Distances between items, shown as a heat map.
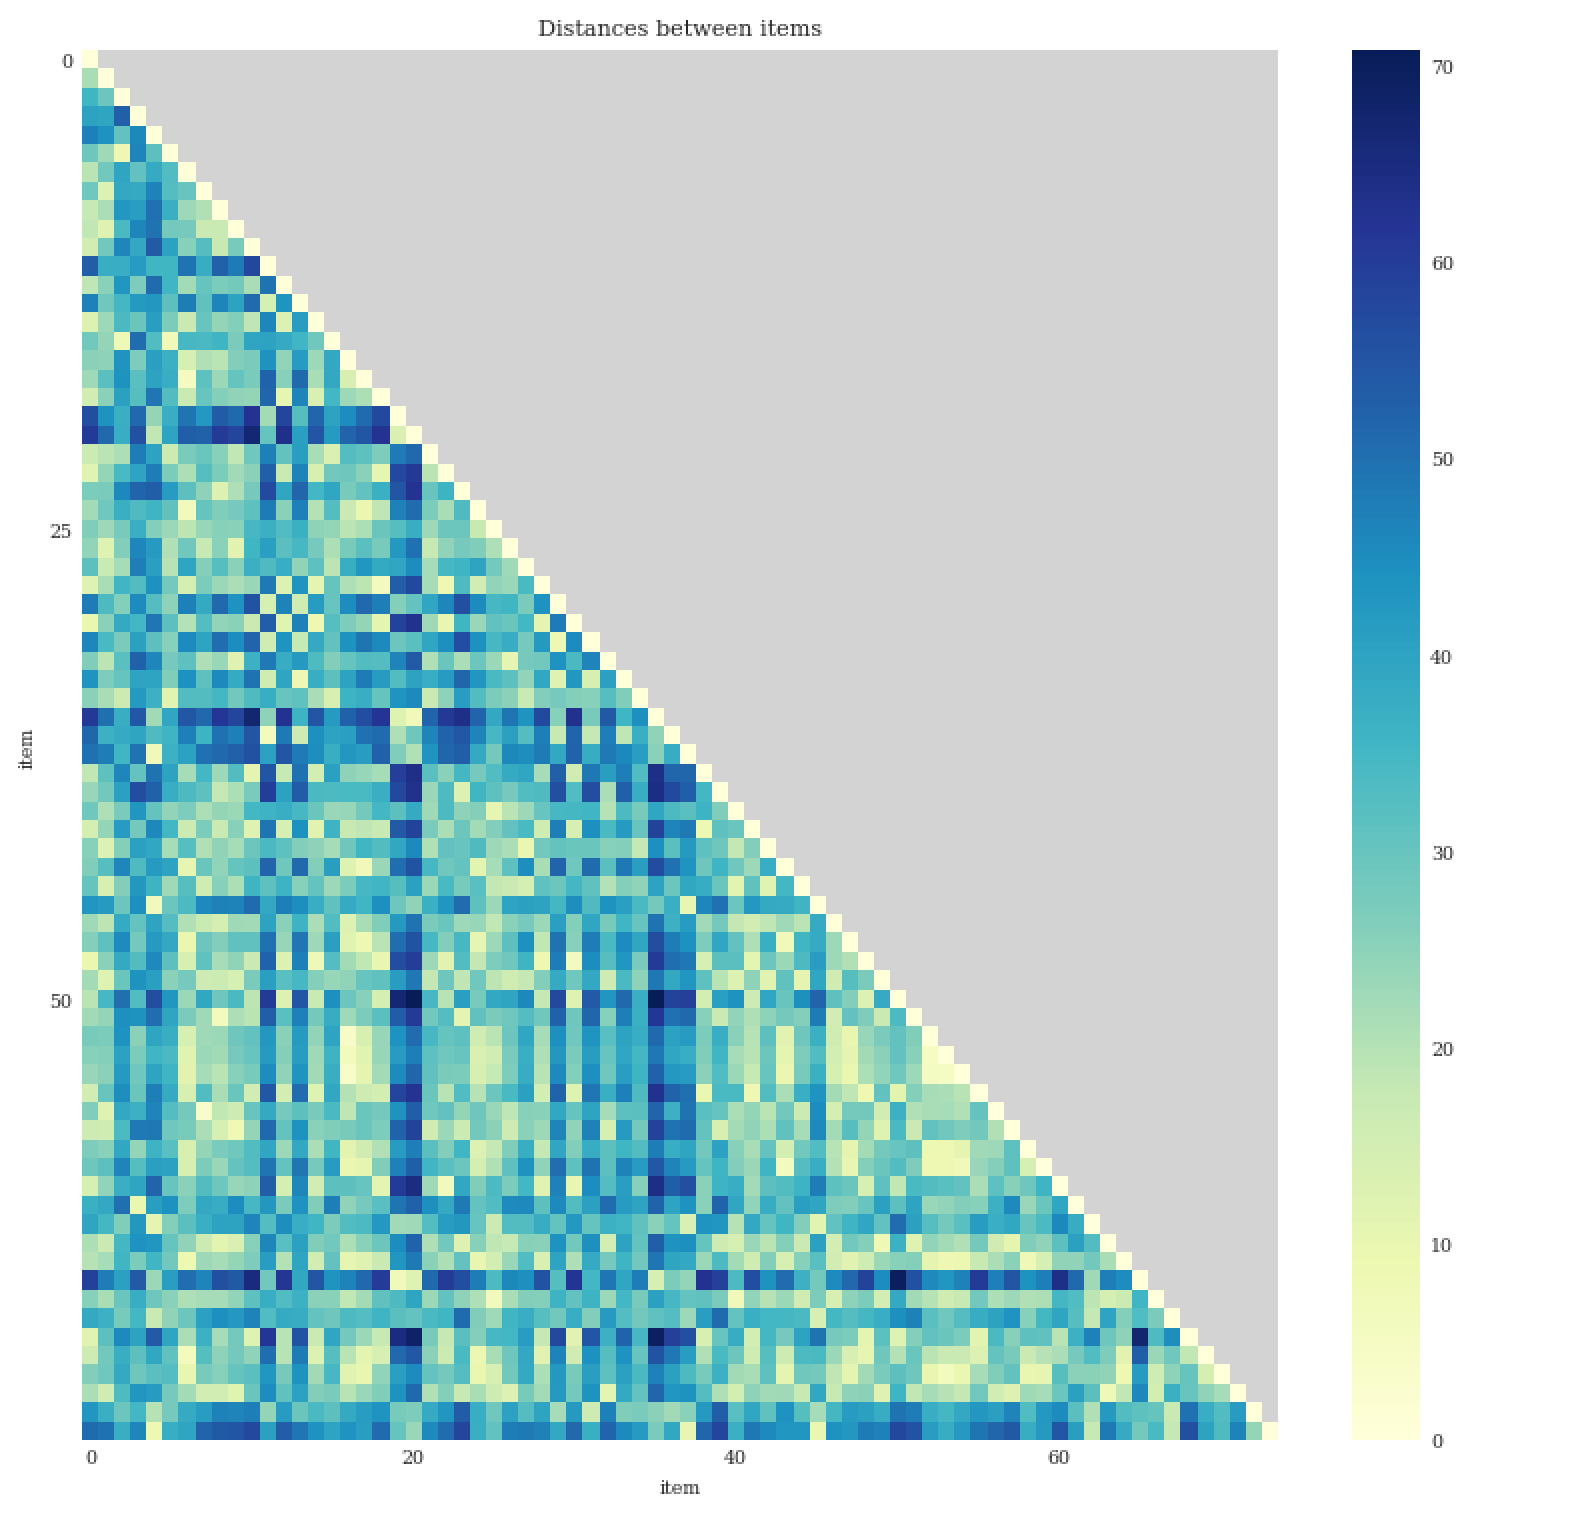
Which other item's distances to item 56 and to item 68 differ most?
7
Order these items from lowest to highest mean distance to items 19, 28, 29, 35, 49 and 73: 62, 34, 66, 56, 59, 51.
62, 66, 34, 56, 59, 51
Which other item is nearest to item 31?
29
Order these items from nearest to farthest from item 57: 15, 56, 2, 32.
32, 56, 15, 2
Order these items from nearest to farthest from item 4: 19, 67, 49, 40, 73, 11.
73, 67, 19, 40, 11, 49
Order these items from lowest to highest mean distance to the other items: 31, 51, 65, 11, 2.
51, 2, 31, 11, 65
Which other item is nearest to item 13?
33
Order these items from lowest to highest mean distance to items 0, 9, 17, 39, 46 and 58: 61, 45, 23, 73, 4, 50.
23, 50, 61, 45, 4, 73
